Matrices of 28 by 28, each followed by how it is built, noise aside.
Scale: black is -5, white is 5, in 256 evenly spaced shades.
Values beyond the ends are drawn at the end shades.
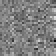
low rank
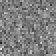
noise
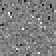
sparse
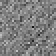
Hankel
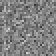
repeating rows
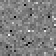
sparse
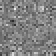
low rank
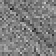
Toeplitz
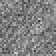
Hankel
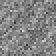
Hankel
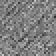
Hankel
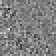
lower triangular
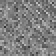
Toeplitz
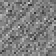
Hankel
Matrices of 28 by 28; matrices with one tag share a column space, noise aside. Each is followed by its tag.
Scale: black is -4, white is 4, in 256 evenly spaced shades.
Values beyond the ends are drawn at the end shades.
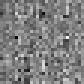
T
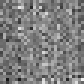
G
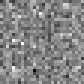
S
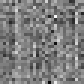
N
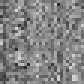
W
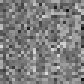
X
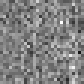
N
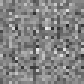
X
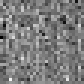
W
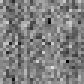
N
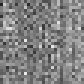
X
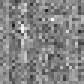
W
